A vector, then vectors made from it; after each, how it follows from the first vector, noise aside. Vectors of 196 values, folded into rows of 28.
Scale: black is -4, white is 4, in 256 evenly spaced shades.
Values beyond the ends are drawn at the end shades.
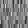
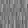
reversed, negated, shrunk.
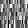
reversed, negated, scaled up.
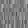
reversed, negated, shrunk.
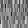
negated.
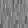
shrunk.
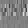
wrapped around, negated, partly zeroed.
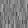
reversed, negated, shrunk.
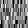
scaled up.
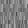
reversed, negated, shrunk.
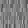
reversed, shrunk.
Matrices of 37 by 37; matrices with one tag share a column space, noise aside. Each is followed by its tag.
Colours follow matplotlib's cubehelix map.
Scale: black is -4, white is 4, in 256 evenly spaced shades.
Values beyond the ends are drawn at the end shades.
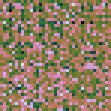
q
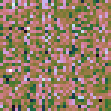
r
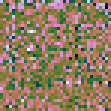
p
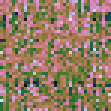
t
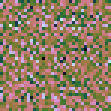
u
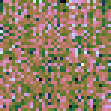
r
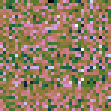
p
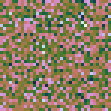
u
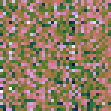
q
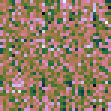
t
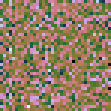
u
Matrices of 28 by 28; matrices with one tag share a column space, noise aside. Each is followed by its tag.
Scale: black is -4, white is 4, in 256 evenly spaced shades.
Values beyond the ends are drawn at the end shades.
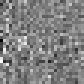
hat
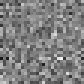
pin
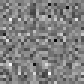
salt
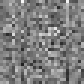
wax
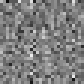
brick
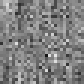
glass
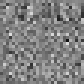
salt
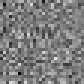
pin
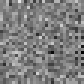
brick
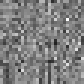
hat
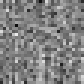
wax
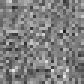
wax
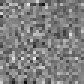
pin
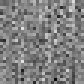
glass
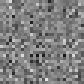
glass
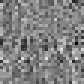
hat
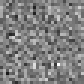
salt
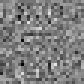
salt
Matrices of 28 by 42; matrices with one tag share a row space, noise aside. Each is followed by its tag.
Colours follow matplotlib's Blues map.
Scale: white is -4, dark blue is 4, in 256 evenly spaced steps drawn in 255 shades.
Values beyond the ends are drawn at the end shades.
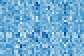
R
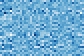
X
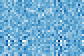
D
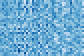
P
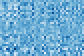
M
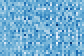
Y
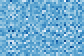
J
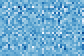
D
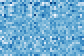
X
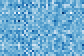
P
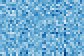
J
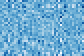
D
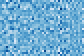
M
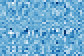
J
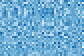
D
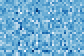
R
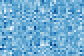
X
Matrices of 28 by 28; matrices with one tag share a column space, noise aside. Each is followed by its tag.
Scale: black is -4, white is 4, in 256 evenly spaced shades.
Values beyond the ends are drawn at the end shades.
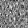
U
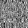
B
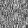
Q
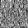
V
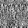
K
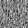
V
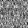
U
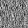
Q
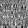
K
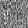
U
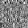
B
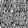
V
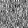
V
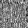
B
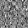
U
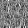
K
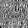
K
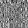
B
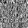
B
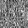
V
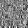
K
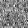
V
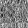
B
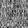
V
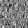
K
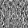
U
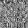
B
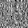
V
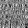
K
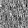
Q
